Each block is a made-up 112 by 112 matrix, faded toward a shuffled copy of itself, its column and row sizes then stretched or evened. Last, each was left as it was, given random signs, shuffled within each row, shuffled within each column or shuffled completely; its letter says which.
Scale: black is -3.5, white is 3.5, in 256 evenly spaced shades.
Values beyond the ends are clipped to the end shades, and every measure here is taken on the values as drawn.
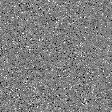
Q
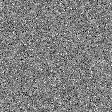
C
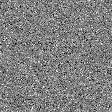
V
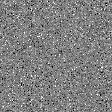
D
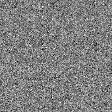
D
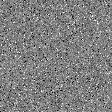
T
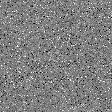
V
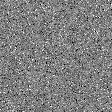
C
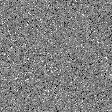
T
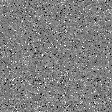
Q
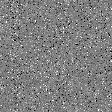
T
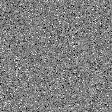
T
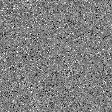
D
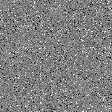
Q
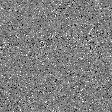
V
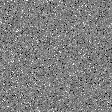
C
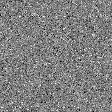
V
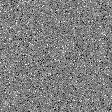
C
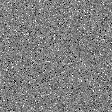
T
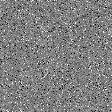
Q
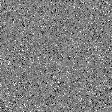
D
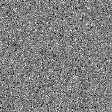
Q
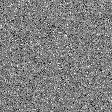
C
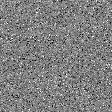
V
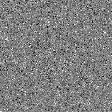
Q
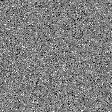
V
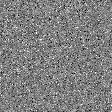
V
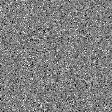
Q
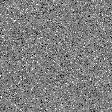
T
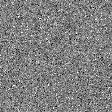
T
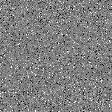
Q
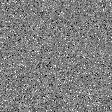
V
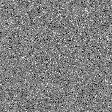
V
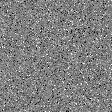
C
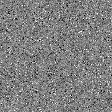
V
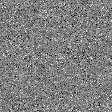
V
